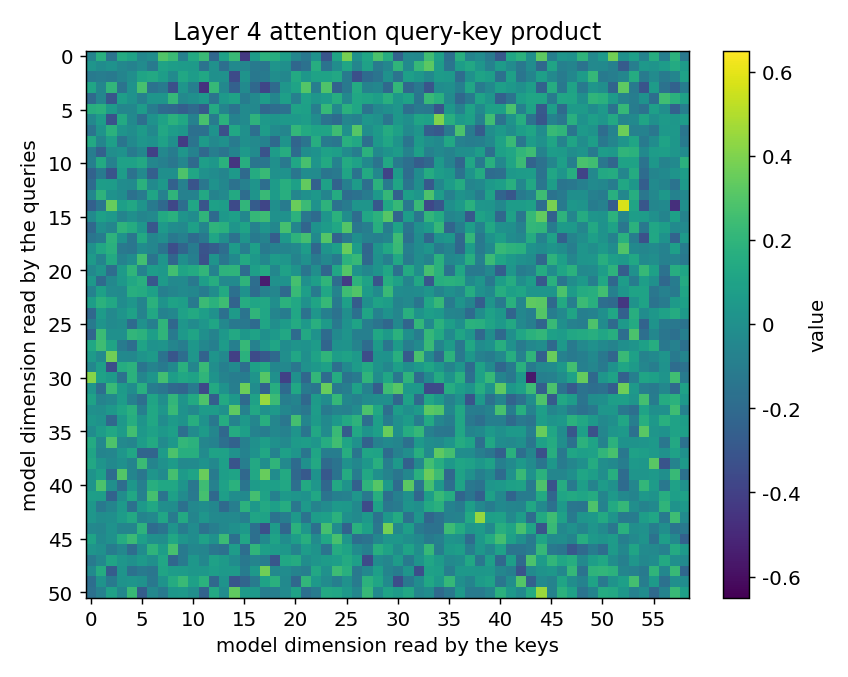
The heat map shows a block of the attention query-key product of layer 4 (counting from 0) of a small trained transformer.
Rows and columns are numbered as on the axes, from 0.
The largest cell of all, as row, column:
14, 52
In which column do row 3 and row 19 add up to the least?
11
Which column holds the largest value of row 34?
20
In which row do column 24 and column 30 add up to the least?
49
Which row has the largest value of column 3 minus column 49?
35
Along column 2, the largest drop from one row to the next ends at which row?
29
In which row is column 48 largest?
30
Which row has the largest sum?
0
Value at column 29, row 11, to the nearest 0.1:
-0.4
